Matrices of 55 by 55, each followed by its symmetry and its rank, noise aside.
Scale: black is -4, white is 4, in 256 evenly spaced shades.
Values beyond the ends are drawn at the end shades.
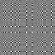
symmetric, rank one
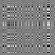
no symmetry, rank one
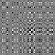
symmetric, rank two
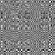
no symmetry, rank three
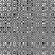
symmetric, rank three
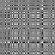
symmetric, rank one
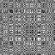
symmetric, rank three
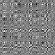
symmetric, rank three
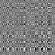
no symmetry, rank two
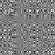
no symmetry, rank three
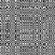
no symmetry, rank three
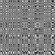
no symmetry, rank two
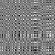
antisymmetric, rank two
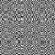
no symmetry, rank three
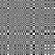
symmetric, rank one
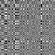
no symmetry, rank two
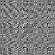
symmetric, rank three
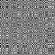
no symmetry, rank three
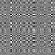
no symmetry, rank one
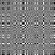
symmetric, rank one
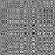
no symmetry, rank three
